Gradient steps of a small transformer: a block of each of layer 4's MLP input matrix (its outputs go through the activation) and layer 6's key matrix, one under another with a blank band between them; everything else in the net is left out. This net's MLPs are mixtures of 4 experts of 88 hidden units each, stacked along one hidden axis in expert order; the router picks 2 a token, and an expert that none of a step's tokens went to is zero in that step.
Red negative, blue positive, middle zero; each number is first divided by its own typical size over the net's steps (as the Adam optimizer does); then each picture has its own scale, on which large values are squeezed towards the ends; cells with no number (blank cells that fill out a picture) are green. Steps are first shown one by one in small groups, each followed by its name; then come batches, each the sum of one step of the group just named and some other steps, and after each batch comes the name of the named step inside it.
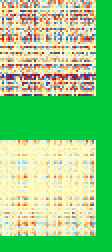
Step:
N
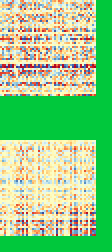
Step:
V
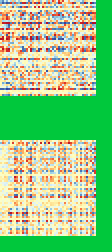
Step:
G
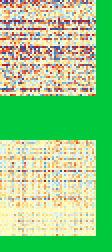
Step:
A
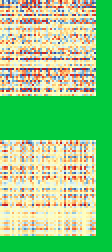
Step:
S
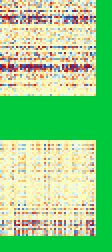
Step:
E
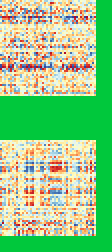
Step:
E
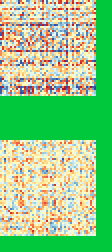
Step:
G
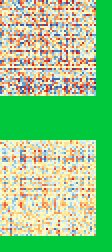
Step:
S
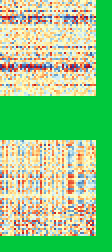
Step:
E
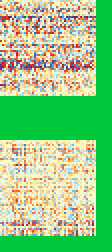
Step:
E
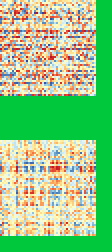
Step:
N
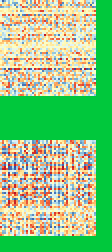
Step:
S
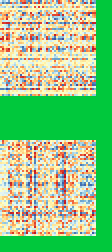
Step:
G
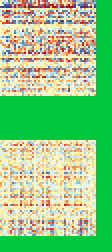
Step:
S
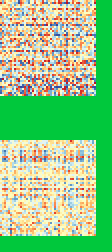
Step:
N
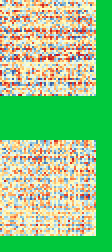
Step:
A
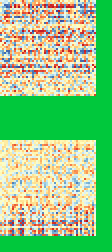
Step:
V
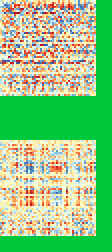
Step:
N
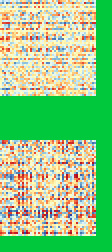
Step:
G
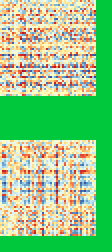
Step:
V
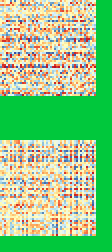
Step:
V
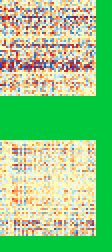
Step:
E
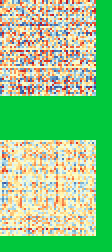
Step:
S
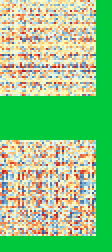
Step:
V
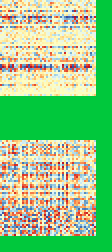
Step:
E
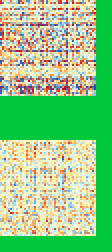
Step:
G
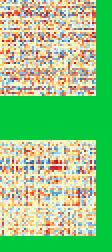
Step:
S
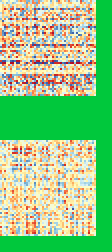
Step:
N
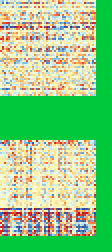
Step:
G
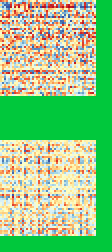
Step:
A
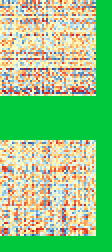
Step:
S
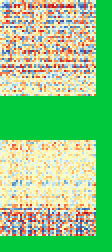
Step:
V
